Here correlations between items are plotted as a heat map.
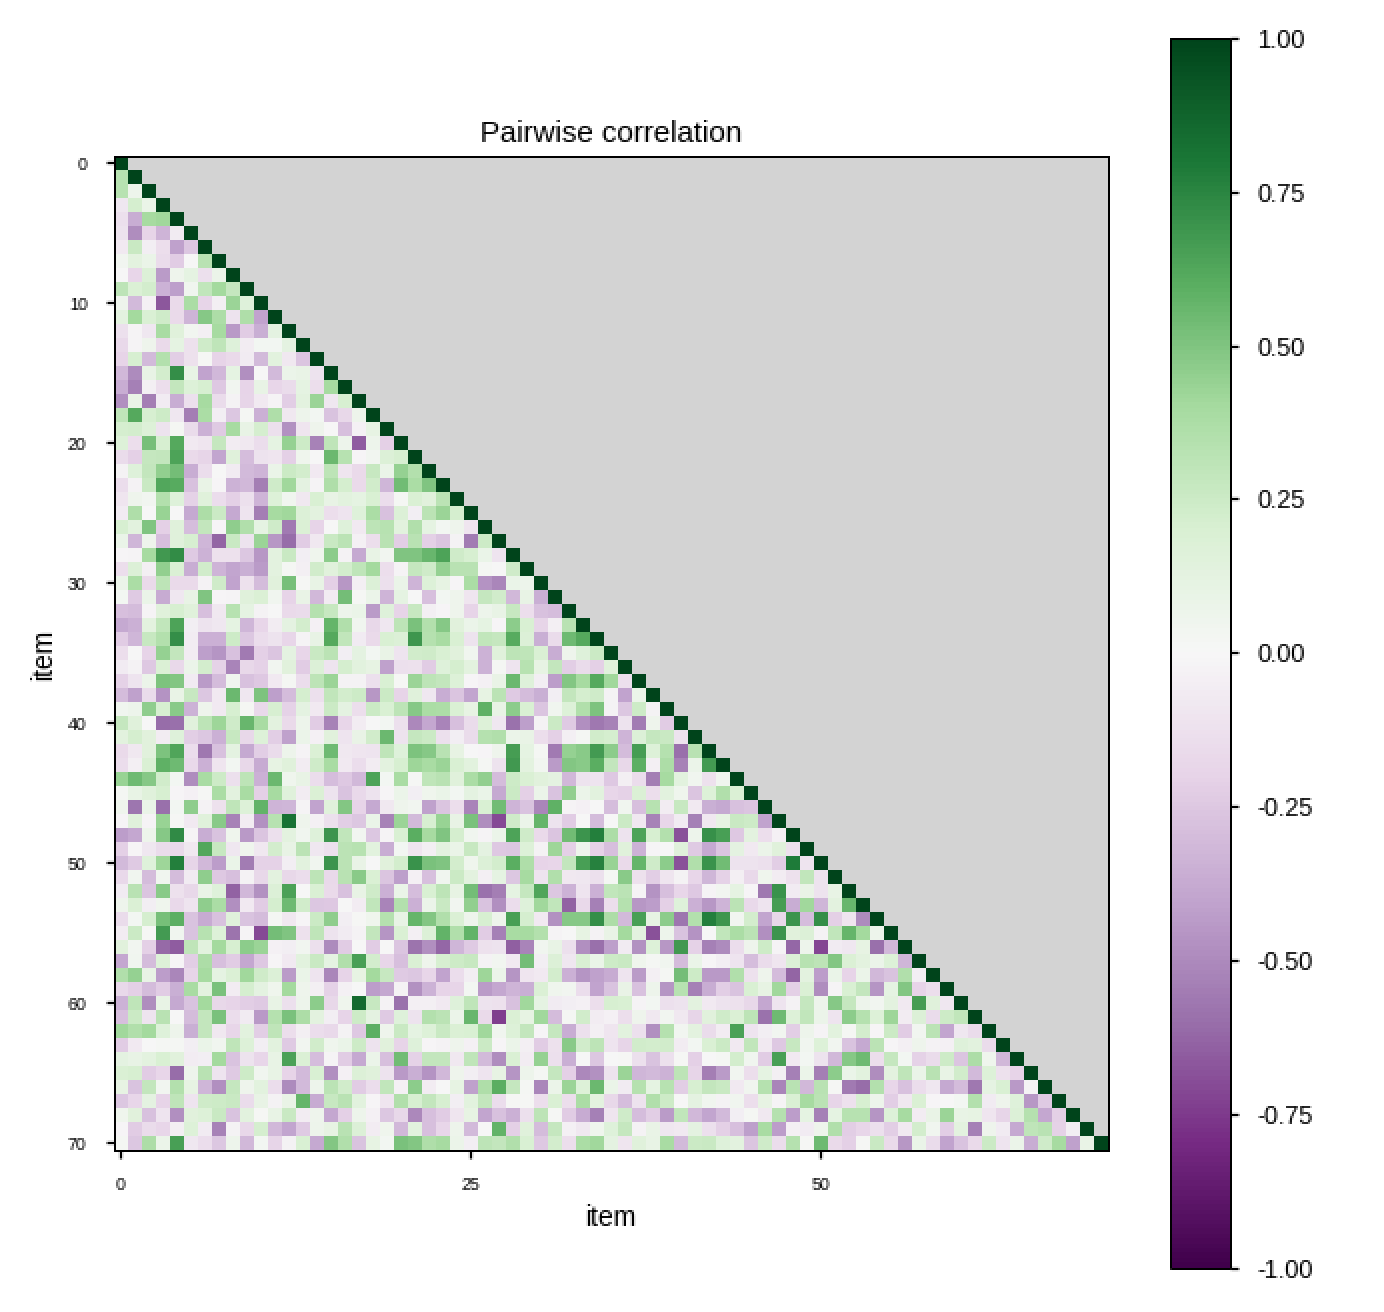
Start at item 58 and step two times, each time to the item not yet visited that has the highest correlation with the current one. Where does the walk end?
56
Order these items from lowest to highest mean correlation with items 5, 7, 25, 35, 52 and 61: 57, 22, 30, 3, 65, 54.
65, 54, 57, 22, 3, 30
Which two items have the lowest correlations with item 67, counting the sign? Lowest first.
65, 14
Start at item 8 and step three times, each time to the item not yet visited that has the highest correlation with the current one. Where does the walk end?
46
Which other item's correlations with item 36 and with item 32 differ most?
53
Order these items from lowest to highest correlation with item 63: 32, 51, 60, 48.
51, 60, 48, 32
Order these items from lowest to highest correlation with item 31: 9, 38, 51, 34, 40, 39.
34, 38, 39, 9, 40, 51
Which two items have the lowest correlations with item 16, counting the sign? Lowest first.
1, 30
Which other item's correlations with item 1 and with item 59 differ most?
18
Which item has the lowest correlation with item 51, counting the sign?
20
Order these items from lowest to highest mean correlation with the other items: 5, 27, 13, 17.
5, 27, 17, 13
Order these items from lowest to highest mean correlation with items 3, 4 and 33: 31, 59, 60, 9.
9, 59, 31, 60
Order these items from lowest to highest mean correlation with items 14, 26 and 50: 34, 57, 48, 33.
57, 33, 48, 34
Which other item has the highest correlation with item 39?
26
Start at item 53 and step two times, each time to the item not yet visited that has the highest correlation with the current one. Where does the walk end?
12
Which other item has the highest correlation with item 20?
4
